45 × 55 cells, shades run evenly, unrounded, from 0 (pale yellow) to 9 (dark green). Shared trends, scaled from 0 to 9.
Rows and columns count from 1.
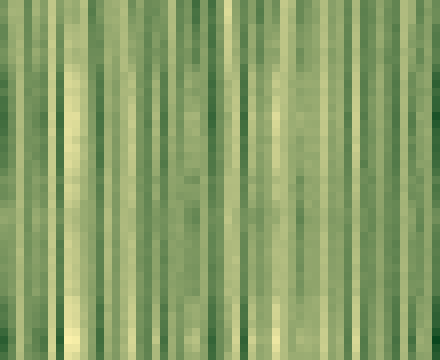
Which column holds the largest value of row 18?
55
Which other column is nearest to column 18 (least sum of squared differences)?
28
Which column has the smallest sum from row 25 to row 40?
9
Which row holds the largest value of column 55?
43
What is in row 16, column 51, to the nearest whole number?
3
